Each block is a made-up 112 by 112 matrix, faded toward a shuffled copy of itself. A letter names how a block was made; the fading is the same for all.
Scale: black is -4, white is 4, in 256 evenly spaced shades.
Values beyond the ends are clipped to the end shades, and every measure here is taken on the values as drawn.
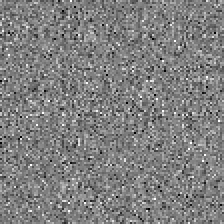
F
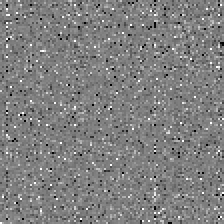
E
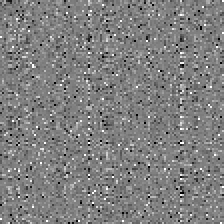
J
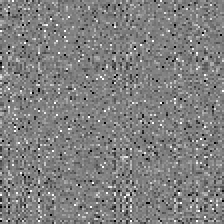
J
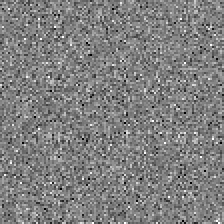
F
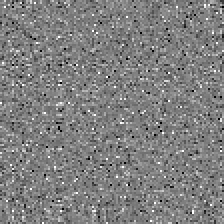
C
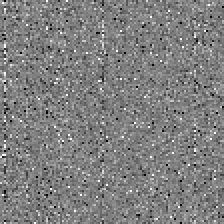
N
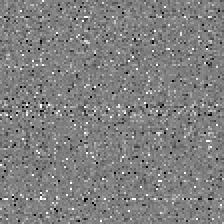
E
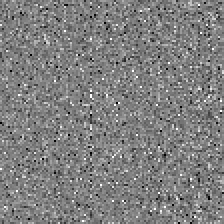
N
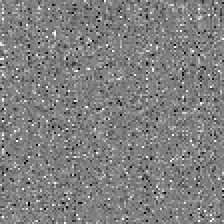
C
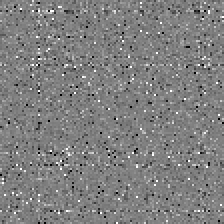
E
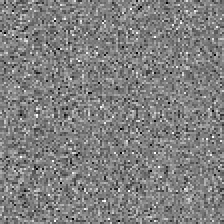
F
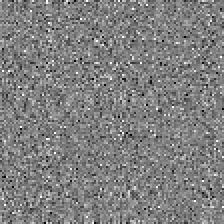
F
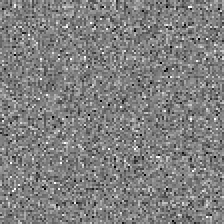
F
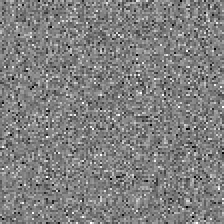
F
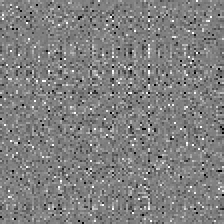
J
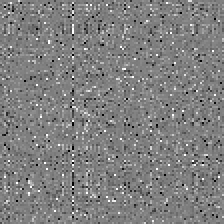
J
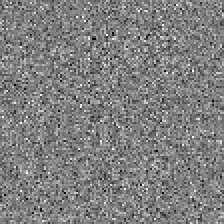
F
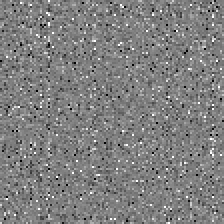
C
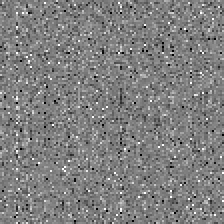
C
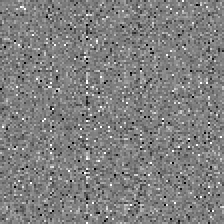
C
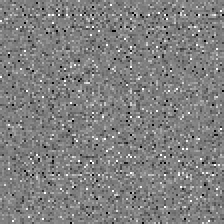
E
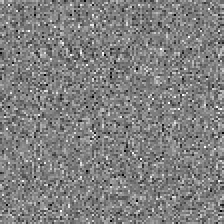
F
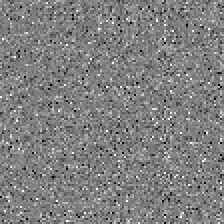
C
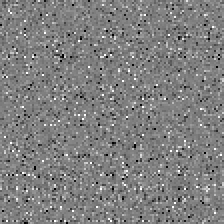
E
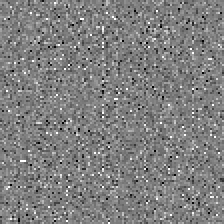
C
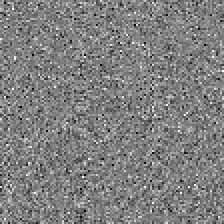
F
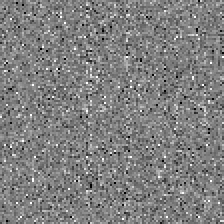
N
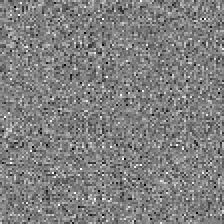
F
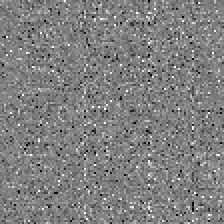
C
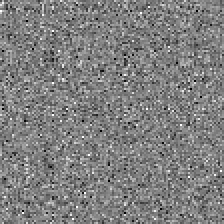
F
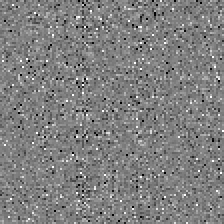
C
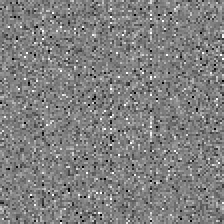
N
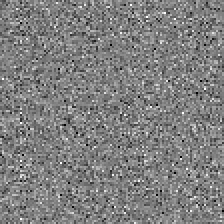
F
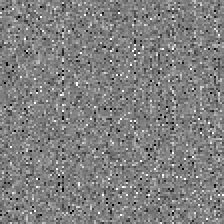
N
